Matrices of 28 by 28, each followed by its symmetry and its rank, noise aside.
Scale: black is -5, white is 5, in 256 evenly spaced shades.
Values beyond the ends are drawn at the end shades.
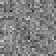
no symmetry, rank five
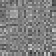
no symmetry, rank three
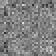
symmetric, rank four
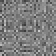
no symmetry, rank four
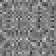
no symmetry, rank four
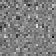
no symmetry, rank five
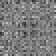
symmetric, rank three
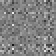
no symmetry, rank three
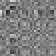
symmetric, rank three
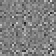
no symmetry, rank five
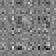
no symmetry, rank three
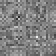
symmetric, rank three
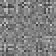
antisymmetric, rank four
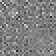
symmetric, rank five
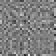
antisymmetric, rank four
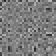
symmetric, rank four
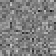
no symmetry, rank four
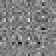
no symmetry, rank three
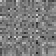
symmetric, rank four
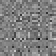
no symmetry, rank three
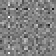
antisymmetric, rank four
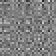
no symmetry, rank three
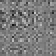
no symmetry, rank four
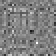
no symmetry, rank three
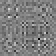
symmetric, rank three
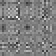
symmetric, rank three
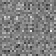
no symmetry, rank four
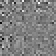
antisymmetric, rank four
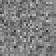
no symmetry, rank five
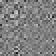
symmetric, rank four
